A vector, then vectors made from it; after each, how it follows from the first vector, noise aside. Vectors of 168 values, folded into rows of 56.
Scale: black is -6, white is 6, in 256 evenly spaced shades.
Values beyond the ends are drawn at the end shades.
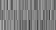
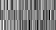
scaled up.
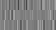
reversed, partly zeroed.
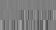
reversed, negated, partly zeroed.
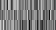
scaled up.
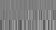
reversed, partly zeroed.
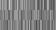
wrapped around, negated.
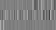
partly zeroed.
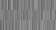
negated, shrunk.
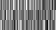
reversed, negated, scaled up.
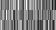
reversed, negated, scaled up.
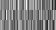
reversed, negated, scaled up.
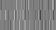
wrapped around, partly zeroed.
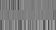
reversed, partly zeroed.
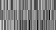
scaled up.
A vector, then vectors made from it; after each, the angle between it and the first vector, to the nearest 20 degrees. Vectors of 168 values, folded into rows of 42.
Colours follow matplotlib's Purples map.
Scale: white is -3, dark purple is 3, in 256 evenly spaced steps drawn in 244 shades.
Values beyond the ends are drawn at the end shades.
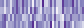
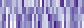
80 degrees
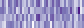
120 degrees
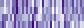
20 degrees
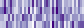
160 degrees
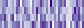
80 degrees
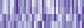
60 degrees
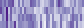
100 degrees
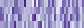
60 degrees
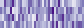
120 degrees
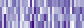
60 degrees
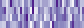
120 degrees
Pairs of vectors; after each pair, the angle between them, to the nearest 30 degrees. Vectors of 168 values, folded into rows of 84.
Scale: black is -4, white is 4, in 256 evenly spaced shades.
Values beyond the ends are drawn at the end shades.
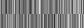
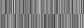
30 degrees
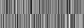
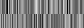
60 degrees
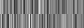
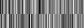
150 degrees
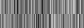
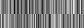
30 degrees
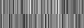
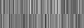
30 degrees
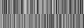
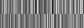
150 degrees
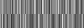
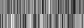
150 degrees
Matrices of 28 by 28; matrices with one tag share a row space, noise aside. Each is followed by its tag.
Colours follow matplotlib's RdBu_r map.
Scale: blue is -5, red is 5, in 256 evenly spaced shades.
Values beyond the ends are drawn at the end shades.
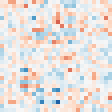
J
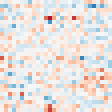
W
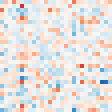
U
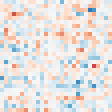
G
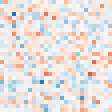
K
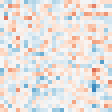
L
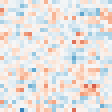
U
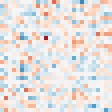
U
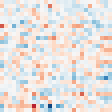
U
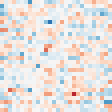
W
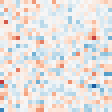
L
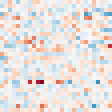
L
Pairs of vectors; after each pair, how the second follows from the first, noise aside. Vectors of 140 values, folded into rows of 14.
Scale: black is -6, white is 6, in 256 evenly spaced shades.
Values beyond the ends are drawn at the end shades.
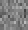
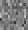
negated.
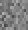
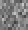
reversed, negated.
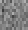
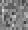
negated.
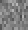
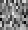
wrapped around, negated, scaled up.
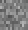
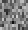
wrapped around, negated, scaled up.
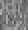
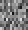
wrapped around, negated, scaled up.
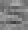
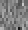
shuffled.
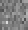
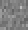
reversed, shrunk.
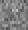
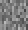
shuffled.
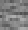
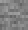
reversed, shrunk.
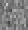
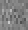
negated, partly zeroed.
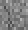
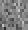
reversed, negated.
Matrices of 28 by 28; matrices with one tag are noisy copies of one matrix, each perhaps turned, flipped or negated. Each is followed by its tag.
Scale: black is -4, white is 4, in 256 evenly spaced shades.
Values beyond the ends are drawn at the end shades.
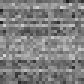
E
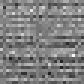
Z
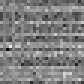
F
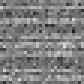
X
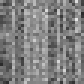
E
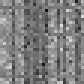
E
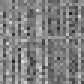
Z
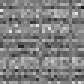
X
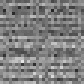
Z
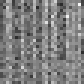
F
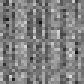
X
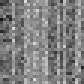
E
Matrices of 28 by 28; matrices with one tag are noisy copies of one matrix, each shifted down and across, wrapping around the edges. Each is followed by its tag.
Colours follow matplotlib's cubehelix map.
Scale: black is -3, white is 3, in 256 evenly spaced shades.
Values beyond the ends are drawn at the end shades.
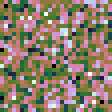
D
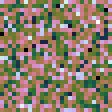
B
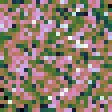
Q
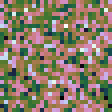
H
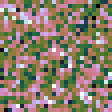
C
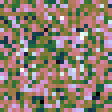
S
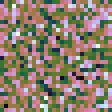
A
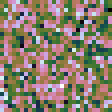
S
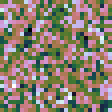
S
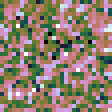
Q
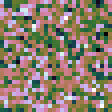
A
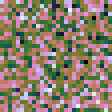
A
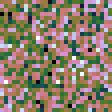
C
